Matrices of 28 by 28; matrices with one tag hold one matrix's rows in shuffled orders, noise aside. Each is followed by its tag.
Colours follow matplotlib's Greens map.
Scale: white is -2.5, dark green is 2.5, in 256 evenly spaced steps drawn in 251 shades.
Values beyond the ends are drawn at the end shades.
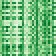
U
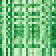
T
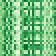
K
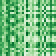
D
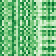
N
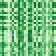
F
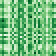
F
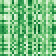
F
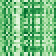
K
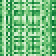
T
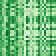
D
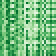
D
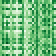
U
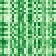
F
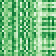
N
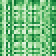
T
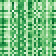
F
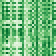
U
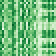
N
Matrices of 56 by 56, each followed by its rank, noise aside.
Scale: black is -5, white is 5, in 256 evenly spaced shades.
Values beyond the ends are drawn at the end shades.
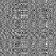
four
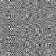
six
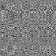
four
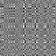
two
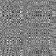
four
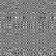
three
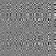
two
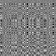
two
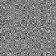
six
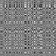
two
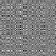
two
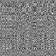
six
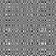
two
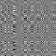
two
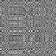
three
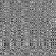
four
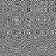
four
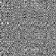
six
